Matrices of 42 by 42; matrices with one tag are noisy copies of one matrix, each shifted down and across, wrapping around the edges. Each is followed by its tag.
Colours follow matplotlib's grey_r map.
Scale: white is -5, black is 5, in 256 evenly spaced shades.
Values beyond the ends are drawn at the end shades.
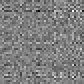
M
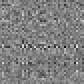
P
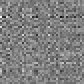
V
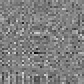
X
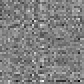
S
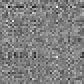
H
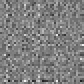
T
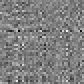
H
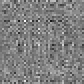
X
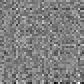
V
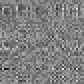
X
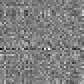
H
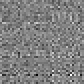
M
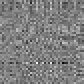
X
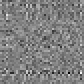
P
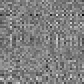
X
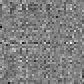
H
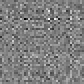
V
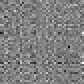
V
